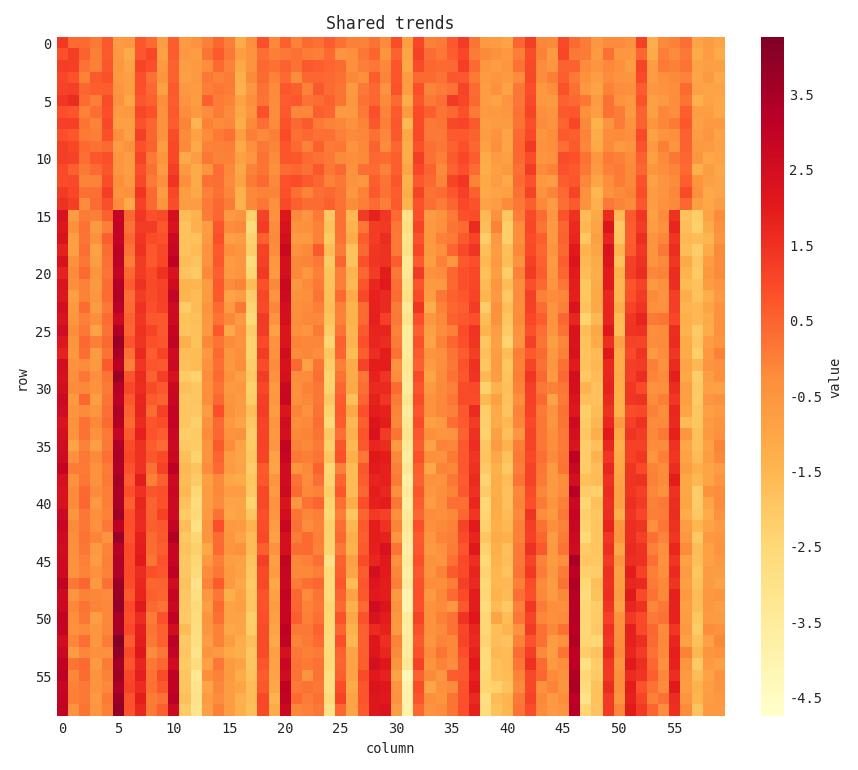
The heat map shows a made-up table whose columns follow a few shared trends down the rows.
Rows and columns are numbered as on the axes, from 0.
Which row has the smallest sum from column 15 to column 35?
41
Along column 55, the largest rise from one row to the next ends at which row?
15
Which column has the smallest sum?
31
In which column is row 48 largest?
5
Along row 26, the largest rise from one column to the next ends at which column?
32
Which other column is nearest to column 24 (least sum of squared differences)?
47
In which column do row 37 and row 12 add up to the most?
10
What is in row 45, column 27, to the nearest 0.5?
1
